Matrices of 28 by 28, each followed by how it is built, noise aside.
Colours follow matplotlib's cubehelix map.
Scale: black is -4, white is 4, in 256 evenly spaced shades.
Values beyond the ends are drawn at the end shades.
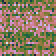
blocks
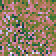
lower triangular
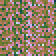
repeating rows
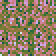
blocks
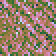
Toeplitz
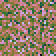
repeating rows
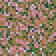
repeating rows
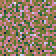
repeating rows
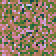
repeating rows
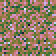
repeating columns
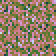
repeating rows
